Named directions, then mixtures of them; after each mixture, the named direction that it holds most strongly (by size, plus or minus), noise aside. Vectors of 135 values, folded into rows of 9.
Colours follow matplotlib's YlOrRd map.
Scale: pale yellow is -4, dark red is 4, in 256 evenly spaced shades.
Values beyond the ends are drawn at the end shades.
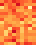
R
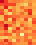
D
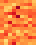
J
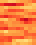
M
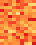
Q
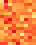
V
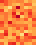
J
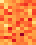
D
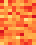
V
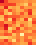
D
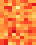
V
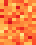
V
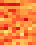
M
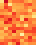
V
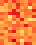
R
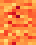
J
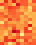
R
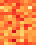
R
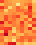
R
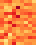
J
